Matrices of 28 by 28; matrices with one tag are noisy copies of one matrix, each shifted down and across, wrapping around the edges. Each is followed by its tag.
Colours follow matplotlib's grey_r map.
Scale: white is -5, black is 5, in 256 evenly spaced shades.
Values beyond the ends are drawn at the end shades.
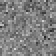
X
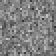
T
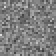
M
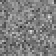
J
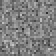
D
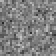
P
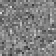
T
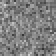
P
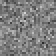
P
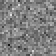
J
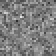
X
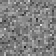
T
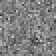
D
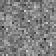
D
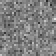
P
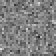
M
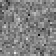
P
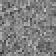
X
